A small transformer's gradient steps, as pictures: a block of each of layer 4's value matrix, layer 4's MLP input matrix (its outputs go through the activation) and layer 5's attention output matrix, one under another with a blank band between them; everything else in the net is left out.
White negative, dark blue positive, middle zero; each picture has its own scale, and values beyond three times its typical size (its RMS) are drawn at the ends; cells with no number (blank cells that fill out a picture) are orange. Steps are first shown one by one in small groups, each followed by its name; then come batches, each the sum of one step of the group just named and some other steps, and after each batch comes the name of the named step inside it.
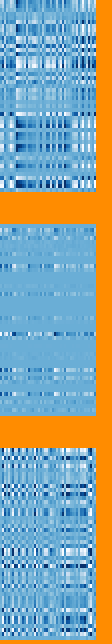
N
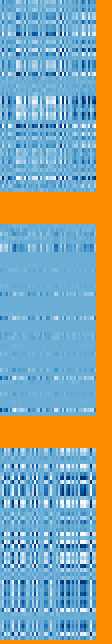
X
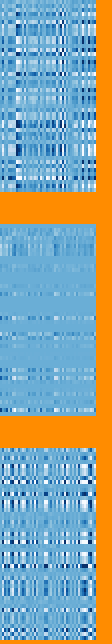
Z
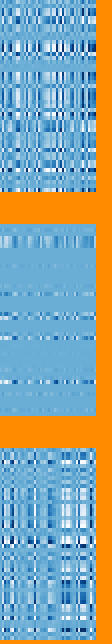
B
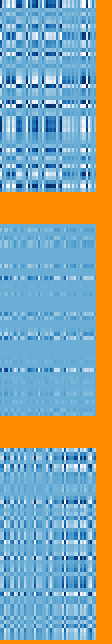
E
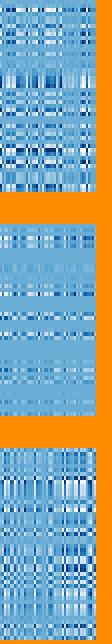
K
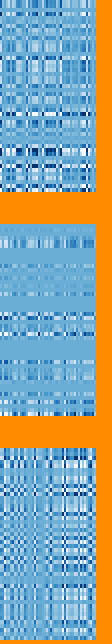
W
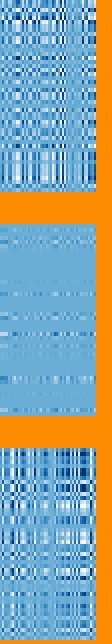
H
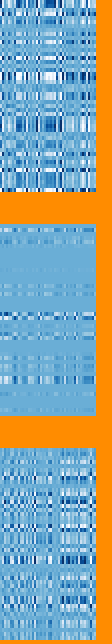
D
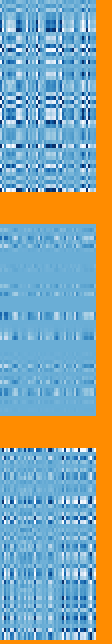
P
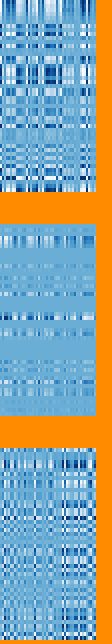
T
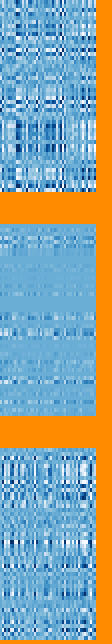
Z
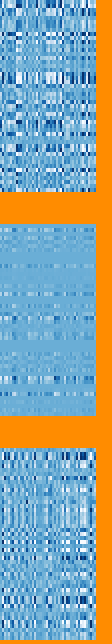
D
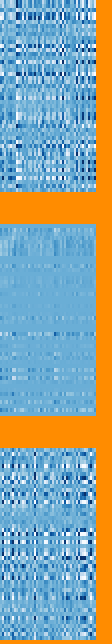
Z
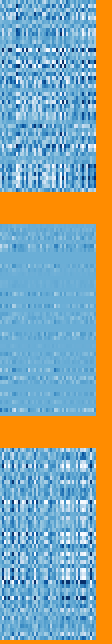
X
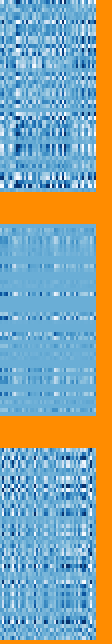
N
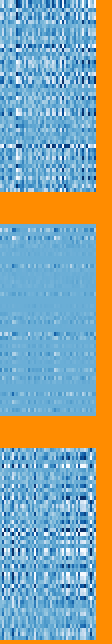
N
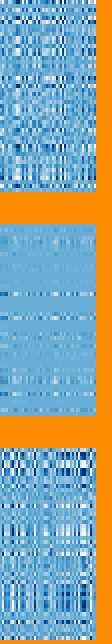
H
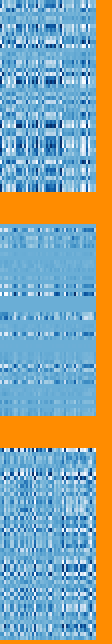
K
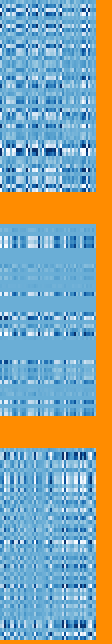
W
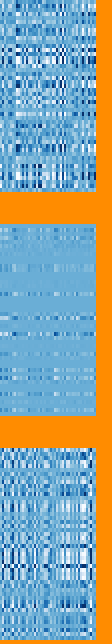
N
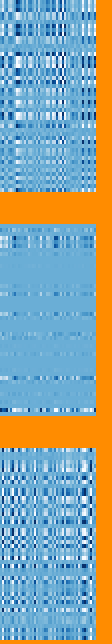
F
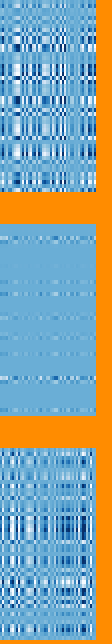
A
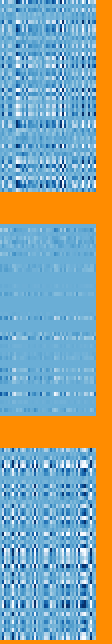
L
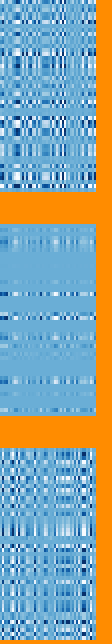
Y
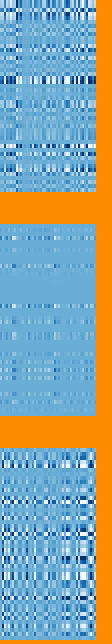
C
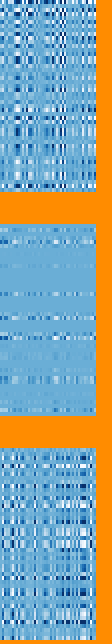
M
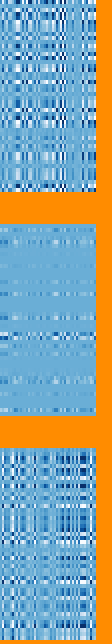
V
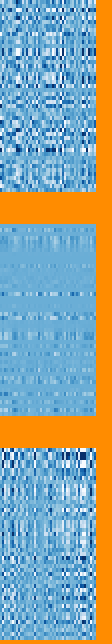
Y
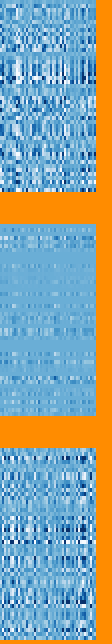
A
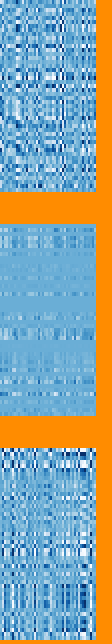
L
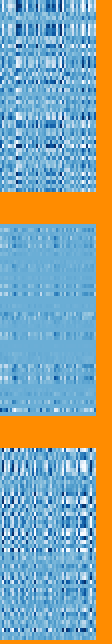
F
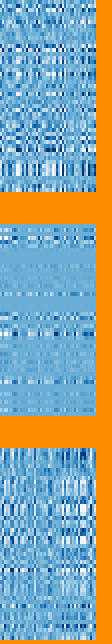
V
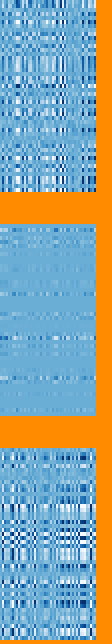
V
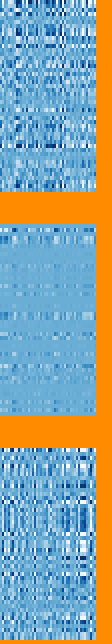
M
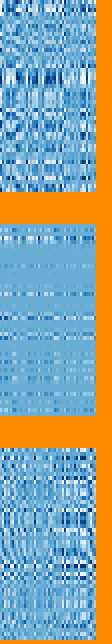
M
